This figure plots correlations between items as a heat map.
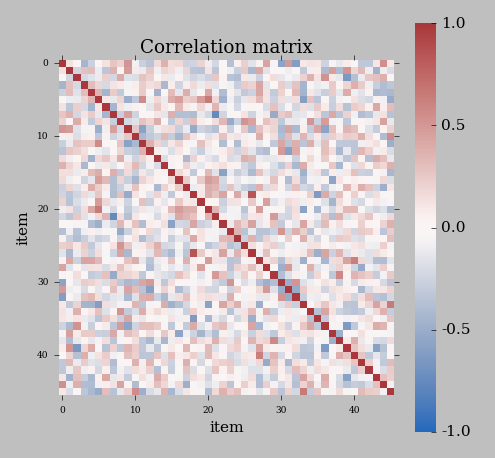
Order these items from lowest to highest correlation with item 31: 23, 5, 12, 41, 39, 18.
12, 41, 23, 5, 18, 39
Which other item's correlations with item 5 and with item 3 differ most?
16
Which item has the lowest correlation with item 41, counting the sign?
28
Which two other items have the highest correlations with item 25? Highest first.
8, 13
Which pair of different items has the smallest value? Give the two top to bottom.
7, 21
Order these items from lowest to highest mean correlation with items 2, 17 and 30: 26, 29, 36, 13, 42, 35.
26, 13, 29, 35, 36, 42
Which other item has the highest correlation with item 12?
30
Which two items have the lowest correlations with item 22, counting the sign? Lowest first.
15, 5
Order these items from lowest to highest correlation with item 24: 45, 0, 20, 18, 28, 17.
17, 20, 0, 28, 45, 18
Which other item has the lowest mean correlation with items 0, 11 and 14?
38
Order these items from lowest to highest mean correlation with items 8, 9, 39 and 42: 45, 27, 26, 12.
26, 12, 45, 27
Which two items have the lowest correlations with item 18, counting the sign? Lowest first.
35, 9
